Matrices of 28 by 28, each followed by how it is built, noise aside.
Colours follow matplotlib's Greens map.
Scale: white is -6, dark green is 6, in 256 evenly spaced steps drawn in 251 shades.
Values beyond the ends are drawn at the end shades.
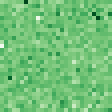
sparse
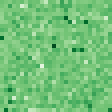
sparse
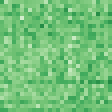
blocks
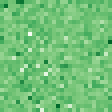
sparse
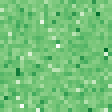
sparse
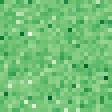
sparse
